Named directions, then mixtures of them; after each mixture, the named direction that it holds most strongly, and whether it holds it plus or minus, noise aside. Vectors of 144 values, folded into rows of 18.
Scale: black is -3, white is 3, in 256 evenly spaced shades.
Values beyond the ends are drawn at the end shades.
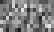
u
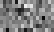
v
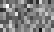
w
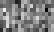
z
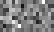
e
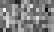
z, plus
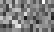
e, plus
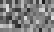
w, plus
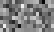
e, minus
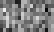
z, plus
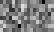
e, minus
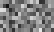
w, minus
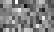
v, minus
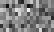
w, minus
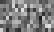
u, plus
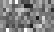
v, minus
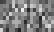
u, plus
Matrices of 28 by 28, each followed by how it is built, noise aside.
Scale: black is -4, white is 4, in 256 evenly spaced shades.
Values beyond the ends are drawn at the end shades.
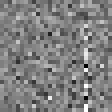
uneven columns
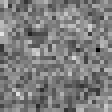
smooth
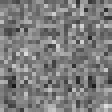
blocks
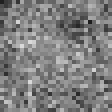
smooth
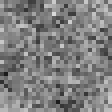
smooth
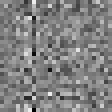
low rank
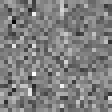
uneven columns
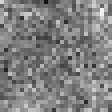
smooth
